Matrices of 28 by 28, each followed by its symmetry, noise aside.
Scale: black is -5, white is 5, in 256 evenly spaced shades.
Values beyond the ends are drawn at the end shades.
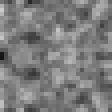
mirrored top to bottom.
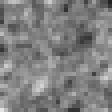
antisymmetric.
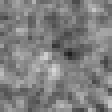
antisymmetric.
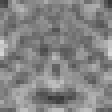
mirrored left to right.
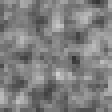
antisymmetric.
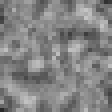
same after a half turn.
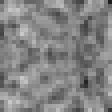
mirrored top to bottom.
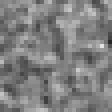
antisymmetric.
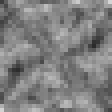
same after a half turn.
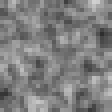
antisymmetric.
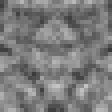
mirrored left to right.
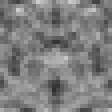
mirrored left to right.
